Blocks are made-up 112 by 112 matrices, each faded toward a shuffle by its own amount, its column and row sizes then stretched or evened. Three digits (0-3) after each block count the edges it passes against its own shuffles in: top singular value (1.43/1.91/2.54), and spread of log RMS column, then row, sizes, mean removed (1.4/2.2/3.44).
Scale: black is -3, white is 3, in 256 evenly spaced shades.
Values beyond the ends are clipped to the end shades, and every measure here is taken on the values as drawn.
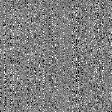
1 3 0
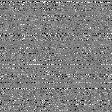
1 1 3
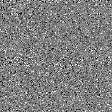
1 1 2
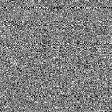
2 0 2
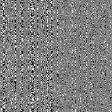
3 3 0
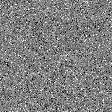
1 0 0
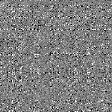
2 2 2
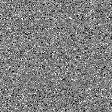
1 0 2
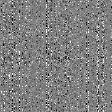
0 3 1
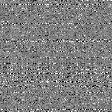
2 0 3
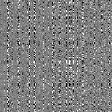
3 3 1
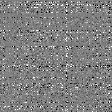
0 2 3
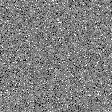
0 0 0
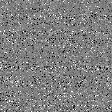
0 1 2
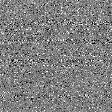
1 0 2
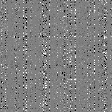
2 3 1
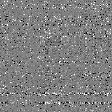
2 1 2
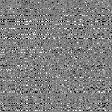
3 1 3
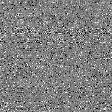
2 0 2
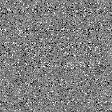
1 1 2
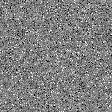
1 0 0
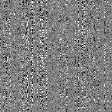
2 3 1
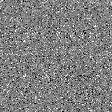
1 0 1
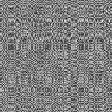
3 1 1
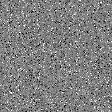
0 1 0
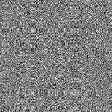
3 1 0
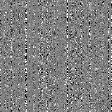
2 3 1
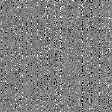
0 3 1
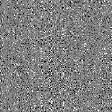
2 2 1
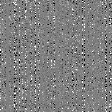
1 3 1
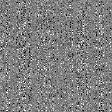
1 3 1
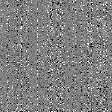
1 3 2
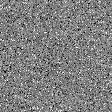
0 0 0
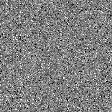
1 1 0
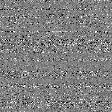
0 1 3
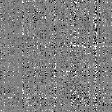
1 3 2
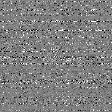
1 1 3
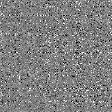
0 2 2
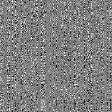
2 3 0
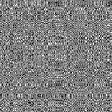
3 1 2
